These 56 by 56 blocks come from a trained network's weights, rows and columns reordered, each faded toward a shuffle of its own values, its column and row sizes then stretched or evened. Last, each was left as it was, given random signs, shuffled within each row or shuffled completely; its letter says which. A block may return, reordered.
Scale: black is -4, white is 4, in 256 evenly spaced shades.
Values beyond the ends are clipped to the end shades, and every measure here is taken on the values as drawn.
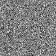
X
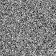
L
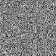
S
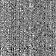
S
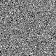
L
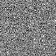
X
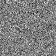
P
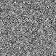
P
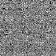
S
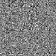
S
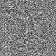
S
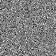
P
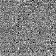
S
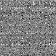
S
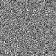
S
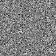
X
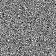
L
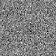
S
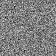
P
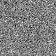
P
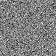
L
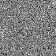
X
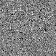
X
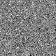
P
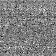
P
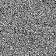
P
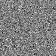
P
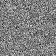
L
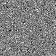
P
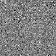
S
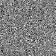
X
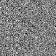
S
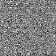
S
